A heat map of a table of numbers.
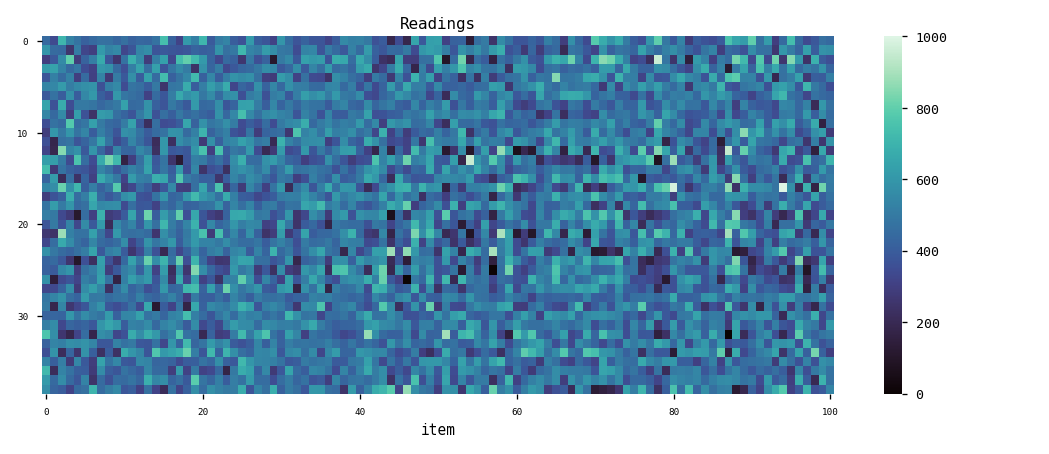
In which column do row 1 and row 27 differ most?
97
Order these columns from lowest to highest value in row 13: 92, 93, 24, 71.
93, 71, 92, 24
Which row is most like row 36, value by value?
14
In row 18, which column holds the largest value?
46
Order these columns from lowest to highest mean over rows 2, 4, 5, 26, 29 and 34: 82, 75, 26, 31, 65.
75, 82, 26, 31, 65
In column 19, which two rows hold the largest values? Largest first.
25, 37
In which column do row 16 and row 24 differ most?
94
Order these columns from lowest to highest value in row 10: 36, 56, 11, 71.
71, 56, 11, 36
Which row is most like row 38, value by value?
23
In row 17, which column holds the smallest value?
57
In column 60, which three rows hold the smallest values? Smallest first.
12, 21, 16
